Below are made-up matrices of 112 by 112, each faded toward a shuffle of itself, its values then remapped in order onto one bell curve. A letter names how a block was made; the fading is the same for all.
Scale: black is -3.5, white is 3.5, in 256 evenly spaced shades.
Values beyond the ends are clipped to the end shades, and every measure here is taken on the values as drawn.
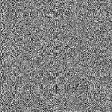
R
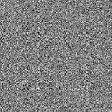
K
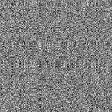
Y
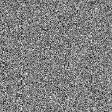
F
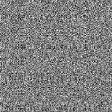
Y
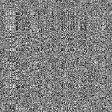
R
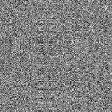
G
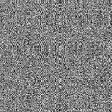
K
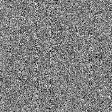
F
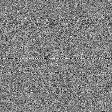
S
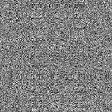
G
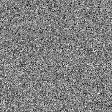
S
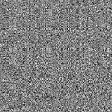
R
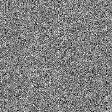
F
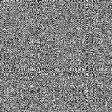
R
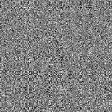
R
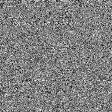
S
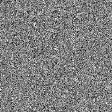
F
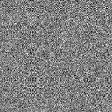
Y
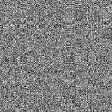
Y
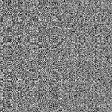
Y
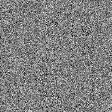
F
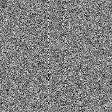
F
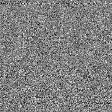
S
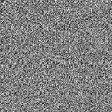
Y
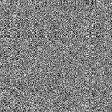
G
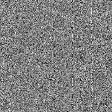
F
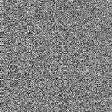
Y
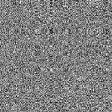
G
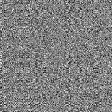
Y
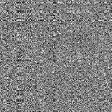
R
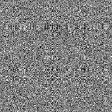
R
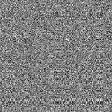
G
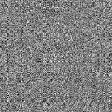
G
